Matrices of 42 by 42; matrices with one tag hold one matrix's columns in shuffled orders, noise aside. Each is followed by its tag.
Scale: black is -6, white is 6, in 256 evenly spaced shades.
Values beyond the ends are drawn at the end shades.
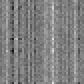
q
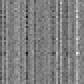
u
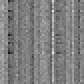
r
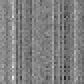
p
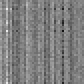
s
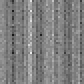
r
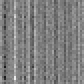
p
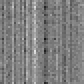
q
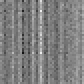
r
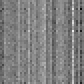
s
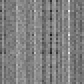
r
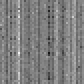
u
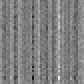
p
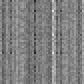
r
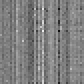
s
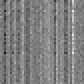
r
